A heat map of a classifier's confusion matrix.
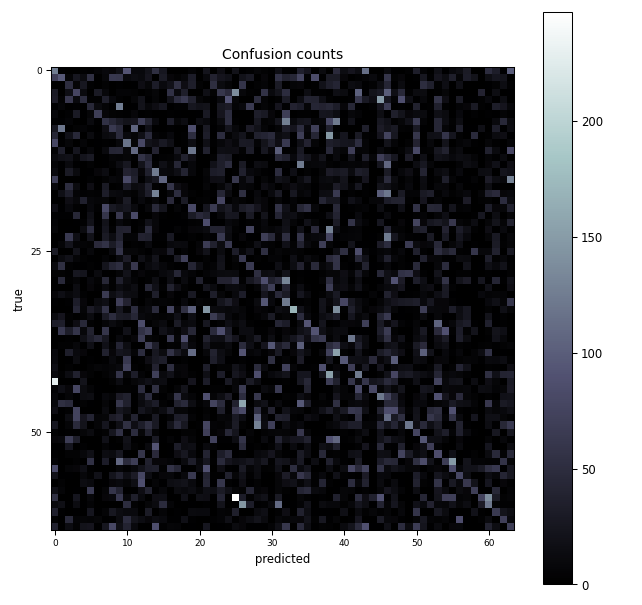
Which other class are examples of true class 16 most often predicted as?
2
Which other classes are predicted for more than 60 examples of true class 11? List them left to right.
19, 31, 41, 50, 63
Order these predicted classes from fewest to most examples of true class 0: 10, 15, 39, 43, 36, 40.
36, 40, 15, 39, 10, 43
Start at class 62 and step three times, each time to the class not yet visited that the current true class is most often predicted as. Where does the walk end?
45
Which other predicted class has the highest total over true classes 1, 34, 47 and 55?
46
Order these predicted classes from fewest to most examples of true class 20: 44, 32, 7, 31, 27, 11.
44, 32, 27, 31, 7, 11
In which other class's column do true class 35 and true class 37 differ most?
41
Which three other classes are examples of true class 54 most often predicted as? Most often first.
55, 9, 51
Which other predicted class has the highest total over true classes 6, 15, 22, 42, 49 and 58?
38
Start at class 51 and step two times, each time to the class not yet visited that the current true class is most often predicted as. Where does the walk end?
19
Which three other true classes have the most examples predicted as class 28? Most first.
49, 48, 42
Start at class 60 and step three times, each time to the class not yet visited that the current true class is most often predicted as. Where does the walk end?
23
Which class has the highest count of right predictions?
33
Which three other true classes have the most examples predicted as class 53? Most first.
35, 45, 43
